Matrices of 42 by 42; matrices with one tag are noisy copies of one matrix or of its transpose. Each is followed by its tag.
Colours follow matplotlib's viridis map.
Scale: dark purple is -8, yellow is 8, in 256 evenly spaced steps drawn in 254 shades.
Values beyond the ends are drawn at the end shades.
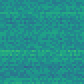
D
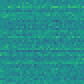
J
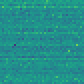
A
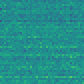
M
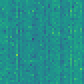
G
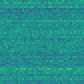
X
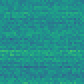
D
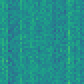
X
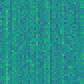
J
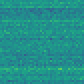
X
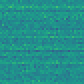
J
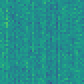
A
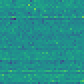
G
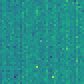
M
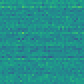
A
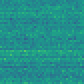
D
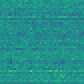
G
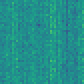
D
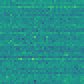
A
